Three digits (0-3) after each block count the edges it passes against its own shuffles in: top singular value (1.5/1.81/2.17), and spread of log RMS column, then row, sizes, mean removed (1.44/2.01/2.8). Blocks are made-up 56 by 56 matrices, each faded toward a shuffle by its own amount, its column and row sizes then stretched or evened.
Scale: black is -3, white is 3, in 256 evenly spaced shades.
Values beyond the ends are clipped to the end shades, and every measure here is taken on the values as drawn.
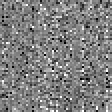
1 2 0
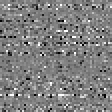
1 0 3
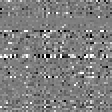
3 1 3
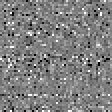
0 1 2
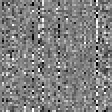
2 3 0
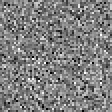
0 1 0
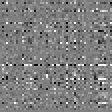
3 2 3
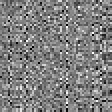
3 3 0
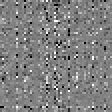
0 3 2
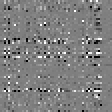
3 3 3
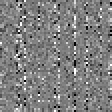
0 3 0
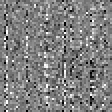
2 3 0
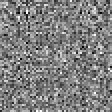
2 1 1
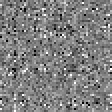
0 1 1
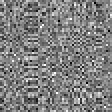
3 1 0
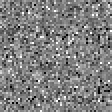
0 0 1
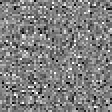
2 0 0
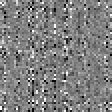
2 3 1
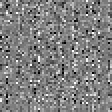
0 3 1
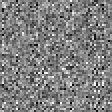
2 2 1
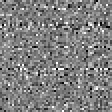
2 0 2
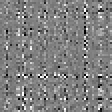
3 3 2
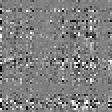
0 3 3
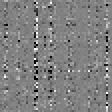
1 3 1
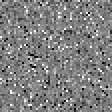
0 0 0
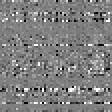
3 1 3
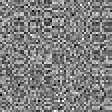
3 1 0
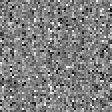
0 2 0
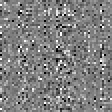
1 3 2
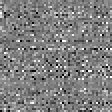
2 1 3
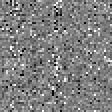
0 2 0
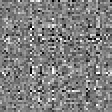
2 2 2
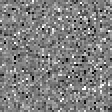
0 1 0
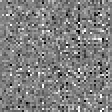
1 2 1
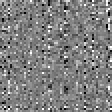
2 3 1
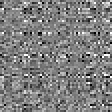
3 2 3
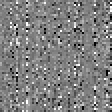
0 3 0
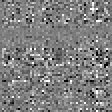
1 2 3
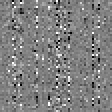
0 3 0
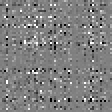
1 3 3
